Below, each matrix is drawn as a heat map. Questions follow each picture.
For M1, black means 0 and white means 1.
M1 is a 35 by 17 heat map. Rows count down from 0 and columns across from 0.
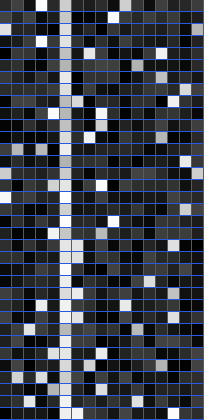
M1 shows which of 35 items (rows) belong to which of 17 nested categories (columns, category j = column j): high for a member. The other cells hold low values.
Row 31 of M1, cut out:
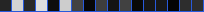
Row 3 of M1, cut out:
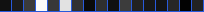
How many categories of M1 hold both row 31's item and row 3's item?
2
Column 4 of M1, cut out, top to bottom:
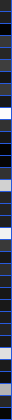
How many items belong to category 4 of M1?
5
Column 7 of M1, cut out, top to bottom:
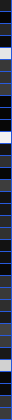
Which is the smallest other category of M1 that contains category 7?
13
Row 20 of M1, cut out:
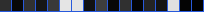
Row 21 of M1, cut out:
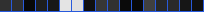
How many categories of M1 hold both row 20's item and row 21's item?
2
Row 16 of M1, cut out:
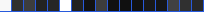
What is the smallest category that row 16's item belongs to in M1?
0
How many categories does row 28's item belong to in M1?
1
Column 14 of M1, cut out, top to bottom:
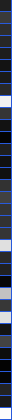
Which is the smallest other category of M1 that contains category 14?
6
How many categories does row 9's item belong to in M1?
3
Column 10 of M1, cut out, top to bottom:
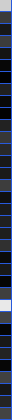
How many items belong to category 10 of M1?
2
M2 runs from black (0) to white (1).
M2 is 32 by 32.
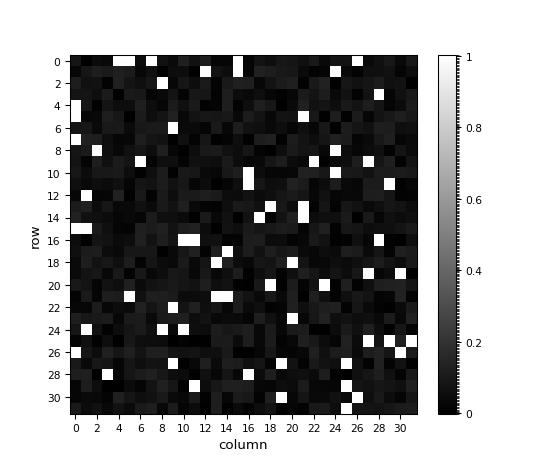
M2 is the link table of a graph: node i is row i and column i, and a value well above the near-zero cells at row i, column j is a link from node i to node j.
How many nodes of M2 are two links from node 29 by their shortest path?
3
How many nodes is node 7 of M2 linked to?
1
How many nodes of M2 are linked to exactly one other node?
10
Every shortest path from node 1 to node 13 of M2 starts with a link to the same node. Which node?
node 15
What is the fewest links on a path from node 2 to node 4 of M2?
6
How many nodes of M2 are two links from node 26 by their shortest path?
5
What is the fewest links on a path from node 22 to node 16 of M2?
6
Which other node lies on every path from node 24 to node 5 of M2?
node 0
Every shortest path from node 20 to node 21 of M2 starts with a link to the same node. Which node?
node 18
